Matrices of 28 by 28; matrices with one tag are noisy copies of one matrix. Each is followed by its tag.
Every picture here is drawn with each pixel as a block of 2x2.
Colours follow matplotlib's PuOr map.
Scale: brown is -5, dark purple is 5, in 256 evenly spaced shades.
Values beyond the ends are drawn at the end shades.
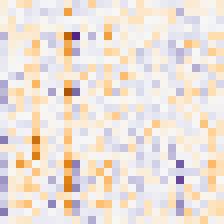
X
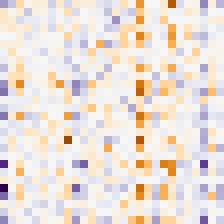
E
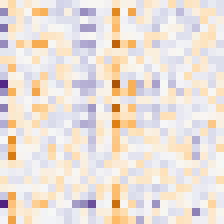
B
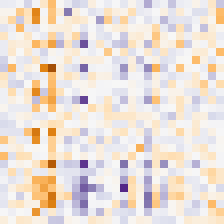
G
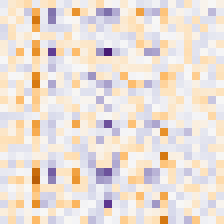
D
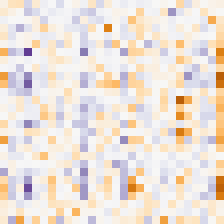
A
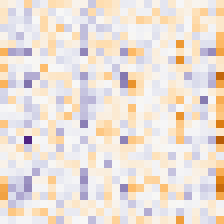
A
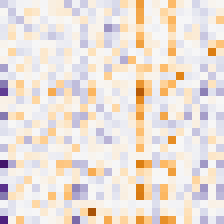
E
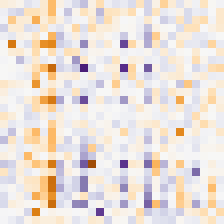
G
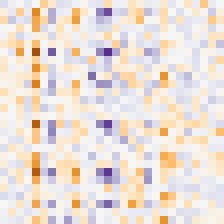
D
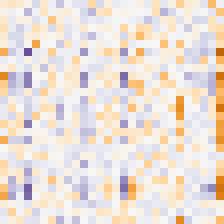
A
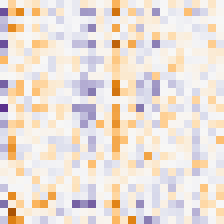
B
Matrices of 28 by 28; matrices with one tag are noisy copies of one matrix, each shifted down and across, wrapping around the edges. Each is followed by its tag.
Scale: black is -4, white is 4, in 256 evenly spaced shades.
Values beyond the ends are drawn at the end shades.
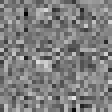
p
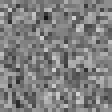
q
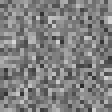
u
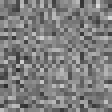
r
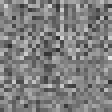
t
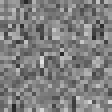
q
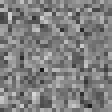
q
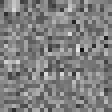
p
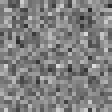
q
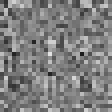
q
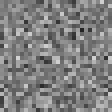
p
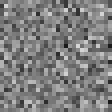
u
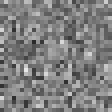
q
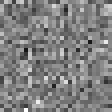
p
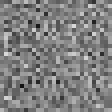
r
